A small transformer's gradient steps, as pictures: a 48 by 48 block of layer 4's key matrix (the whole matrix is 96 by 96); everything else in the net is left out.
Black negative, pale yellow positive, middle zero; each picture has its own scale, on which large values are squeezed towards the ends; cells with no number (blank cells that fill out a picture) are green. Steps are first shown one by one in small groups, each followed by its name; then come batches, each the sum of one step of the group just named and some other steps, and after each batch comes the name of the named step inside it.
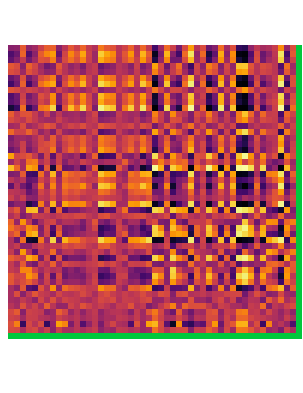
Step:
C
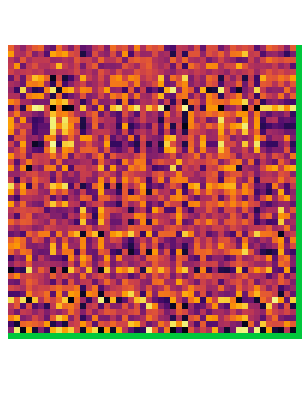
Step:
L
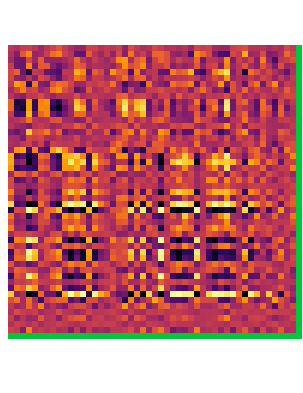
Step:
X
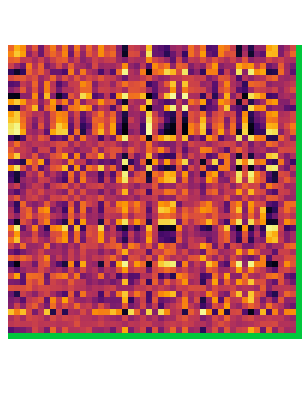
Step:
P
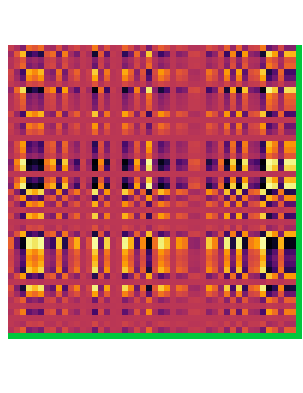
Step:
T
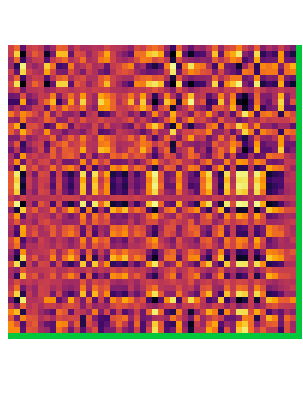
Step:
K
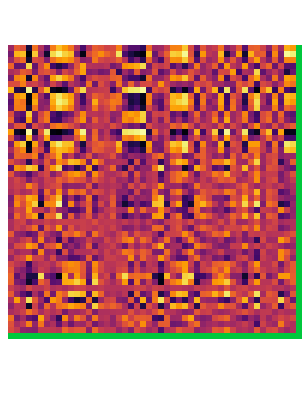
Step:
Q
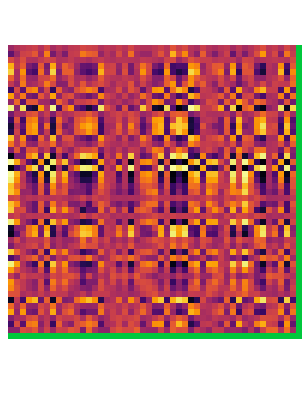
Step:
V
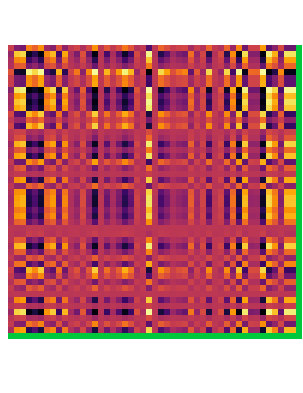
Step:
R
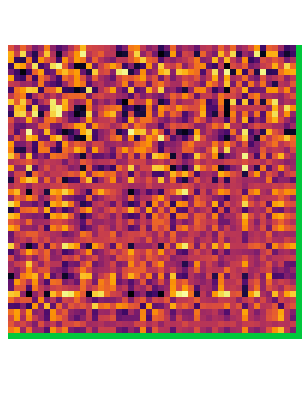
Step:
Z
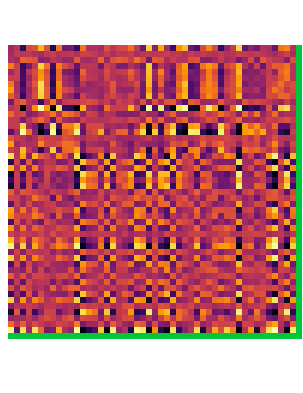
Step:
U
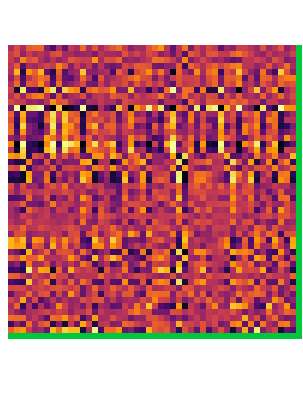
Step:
L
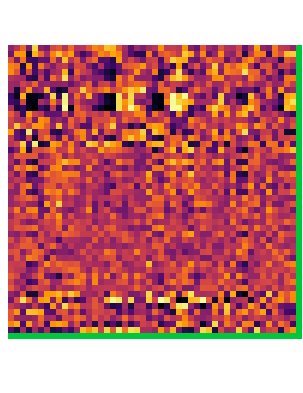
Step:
Q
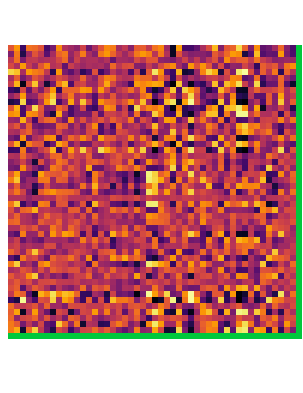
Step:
K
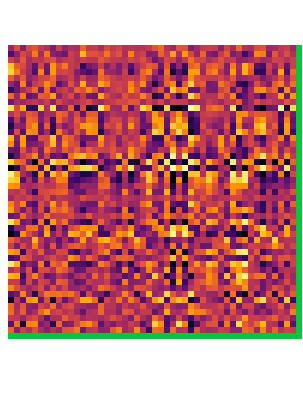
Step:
V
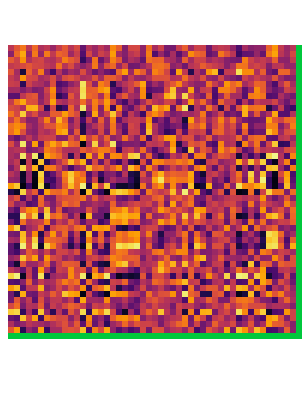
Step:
P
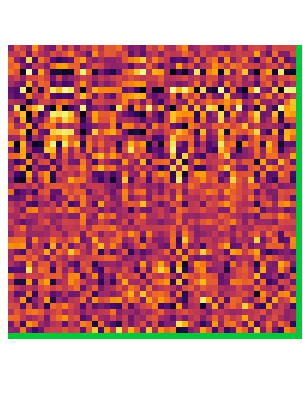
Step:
L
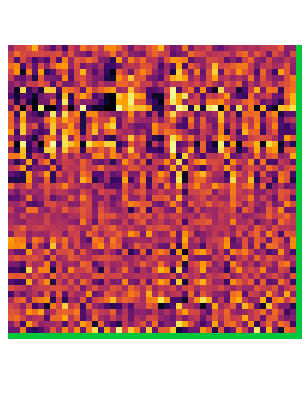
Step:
L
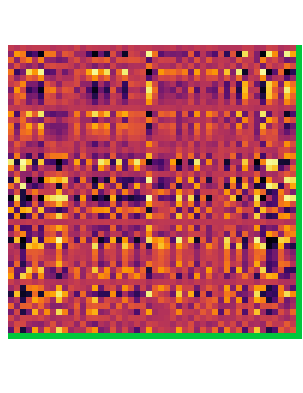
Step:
T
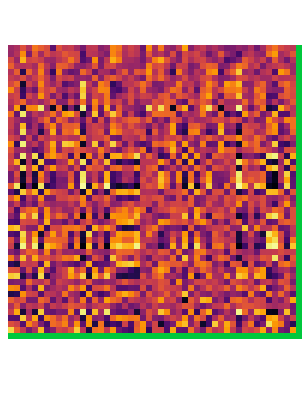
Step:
U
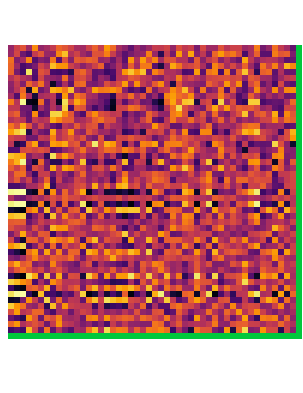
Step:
K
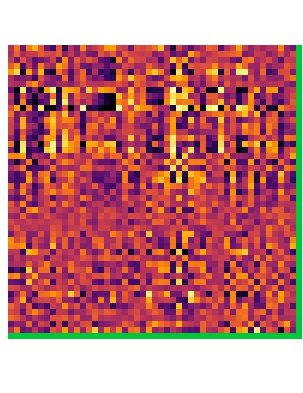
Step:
L
